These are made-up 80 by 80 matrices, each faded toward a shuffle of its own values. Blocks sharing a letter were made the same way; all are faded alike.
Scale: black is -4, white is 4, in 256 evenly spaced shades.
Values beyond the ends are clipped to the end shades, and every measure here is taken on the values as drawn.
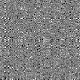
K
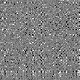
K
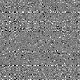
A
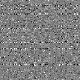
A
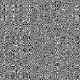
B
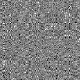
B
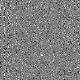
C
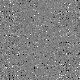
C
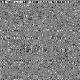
A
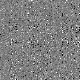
C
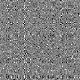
K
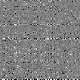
A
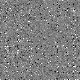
C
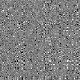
K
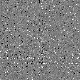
C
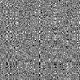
B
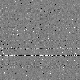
A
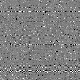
A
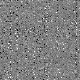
C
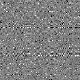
A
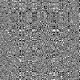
B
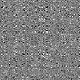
K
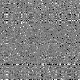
A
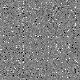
C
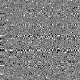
A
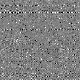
A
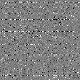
A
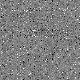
C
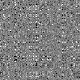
K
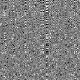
B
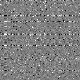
A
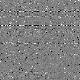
A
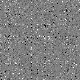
C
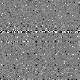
A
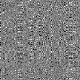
B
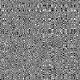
B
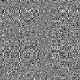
B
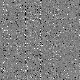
C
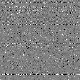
A
